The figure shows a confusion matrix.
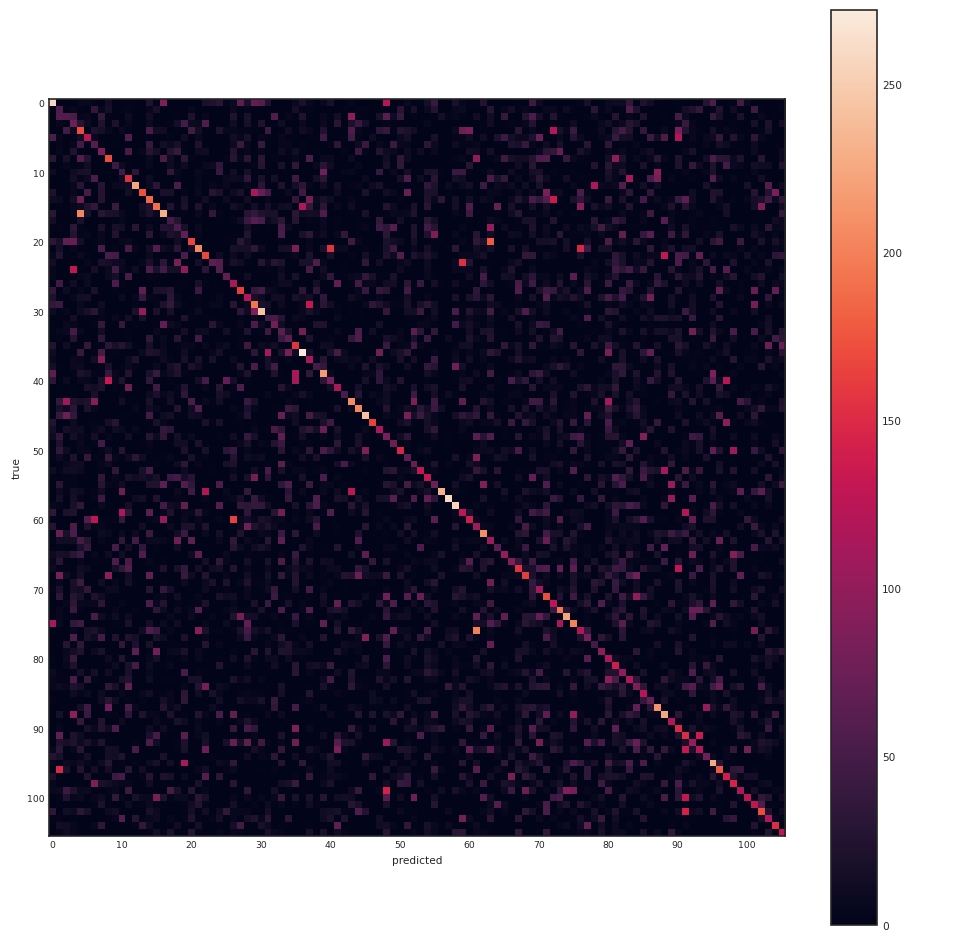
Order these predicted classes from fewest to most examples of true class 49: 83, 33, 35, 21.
35, 21, 33, 83
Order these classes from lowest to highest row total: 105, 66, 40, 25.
105, 25, 66, 40
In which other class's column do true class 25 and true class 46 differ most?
97
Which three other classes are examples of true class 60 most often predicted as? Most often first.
26, 6, 16
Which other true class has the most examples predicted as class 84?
71
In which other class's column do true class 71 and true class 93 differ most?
91
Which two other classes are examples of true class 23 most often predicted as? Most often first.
59, 18
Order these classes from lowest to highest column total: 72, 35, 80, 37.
72, 37, 35, 80
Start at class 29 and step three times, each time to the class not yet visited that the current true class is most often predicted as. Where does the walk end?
73
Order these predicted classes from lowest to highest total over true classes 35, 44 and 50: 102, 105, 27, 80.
27, 102, 80, 105
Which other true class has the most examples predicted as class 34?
36
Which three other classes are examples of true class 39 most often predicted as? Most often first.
35, 95, 0
